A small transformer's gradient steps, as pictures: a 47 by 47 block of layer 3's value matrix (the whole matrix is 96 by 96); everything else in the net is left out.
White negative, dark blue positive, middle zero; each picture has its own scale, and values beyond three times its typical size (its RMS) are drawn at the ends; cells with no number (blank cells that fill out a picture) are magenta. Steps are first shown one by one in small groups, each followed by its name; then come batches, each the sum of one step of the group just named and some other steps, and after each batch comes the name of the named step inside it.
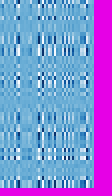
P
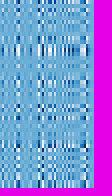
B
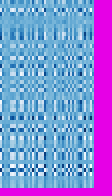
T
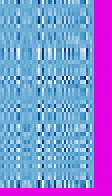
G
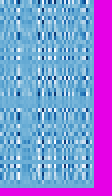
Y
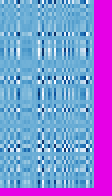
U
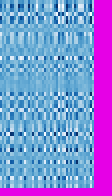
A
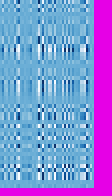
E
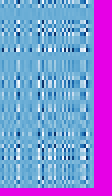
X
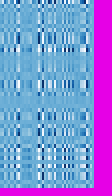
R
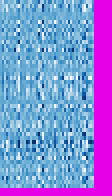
X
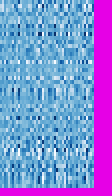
U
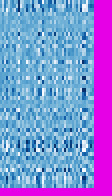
U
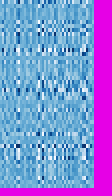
X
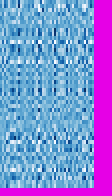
A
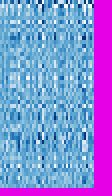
Y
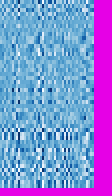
P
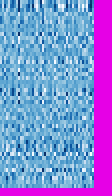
A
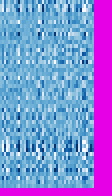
X
